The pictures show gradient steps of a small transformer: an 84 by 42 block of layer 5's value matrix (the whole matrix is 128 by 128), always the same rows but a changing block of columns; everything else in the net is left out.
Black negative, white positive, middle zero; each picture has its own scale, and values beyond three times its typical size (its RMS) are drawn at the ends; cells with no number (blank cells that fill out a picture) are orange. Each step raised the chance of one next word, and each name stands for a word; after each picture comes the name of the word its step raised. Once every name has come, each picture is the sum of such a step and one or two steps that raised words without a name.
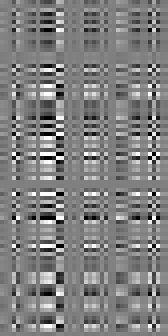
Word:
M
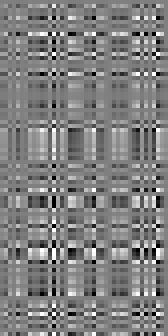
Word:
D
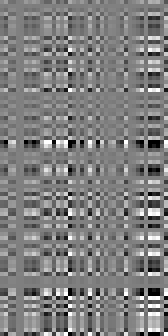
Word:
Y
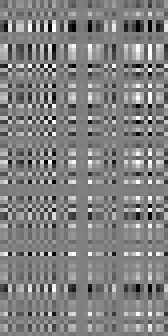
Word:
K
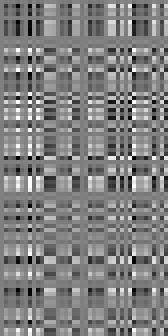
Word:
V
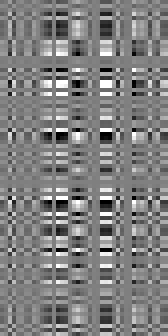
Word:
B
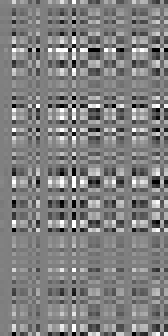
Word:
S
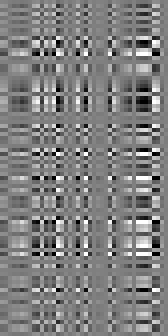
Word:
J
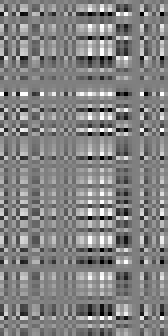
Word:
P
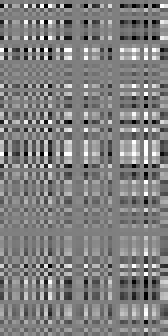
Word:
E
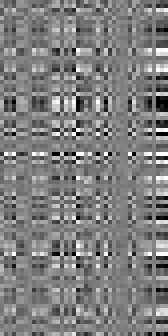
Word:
J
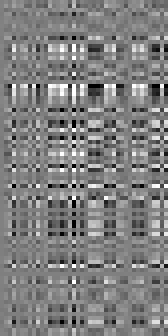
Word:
E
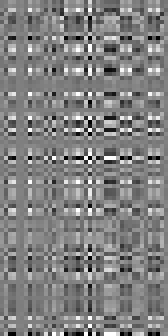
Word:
P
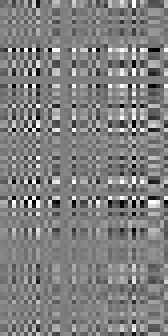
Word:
S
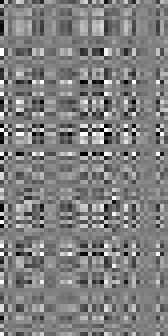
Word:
B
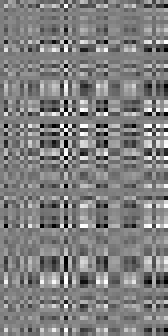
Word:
Y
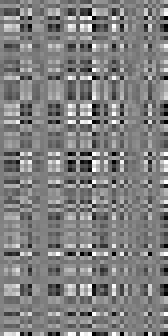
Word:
K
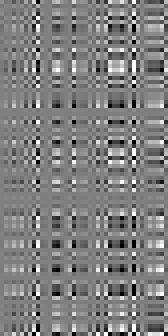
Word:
Y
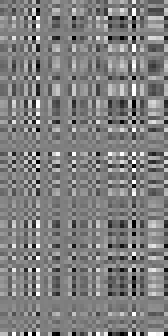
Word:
E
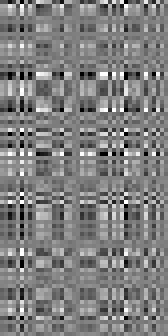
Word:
K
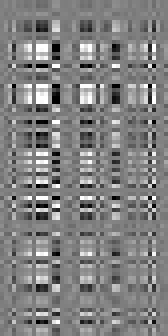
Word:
K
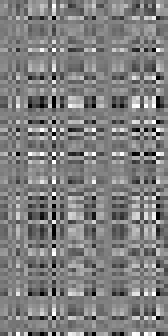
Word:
S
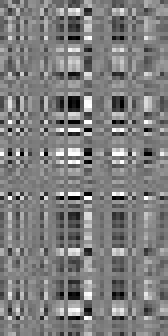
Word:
E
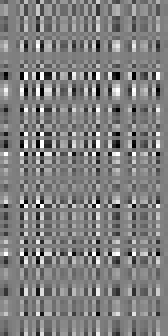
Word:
K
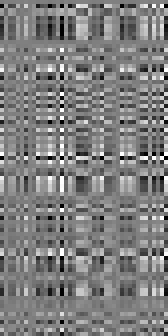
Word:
V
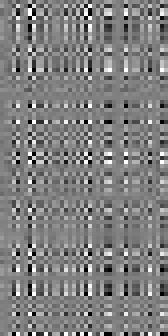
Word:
Y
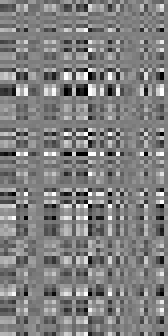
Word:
M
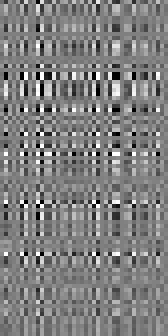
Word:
K
